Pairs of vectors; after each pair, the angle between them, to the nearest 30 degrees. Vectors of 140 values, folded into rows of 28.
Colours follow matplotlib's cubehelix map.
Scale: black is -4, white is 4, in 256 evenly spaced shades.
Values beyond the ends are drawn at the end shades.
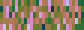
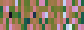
60 degrees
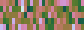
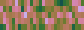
150 degrees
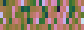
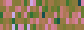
90 degrees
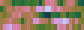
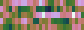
150 degrees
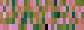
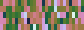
120 degrees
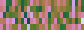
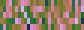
150 degrees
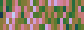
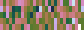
120 degrees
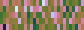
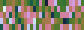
120 degrees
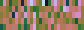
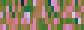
60 degrees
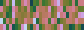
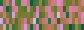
30 degrees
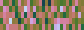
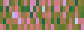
120 degrees
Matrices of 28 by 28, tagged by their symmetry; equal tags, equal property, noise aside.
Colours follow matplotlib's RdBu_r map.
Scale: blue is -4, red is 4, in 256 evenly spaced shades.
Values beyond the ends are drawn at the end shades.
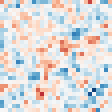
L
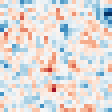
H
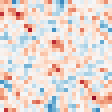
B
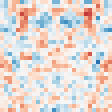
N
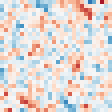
B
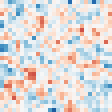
H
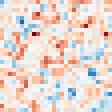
L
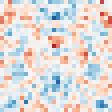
N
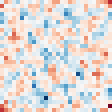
B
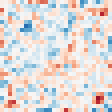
L
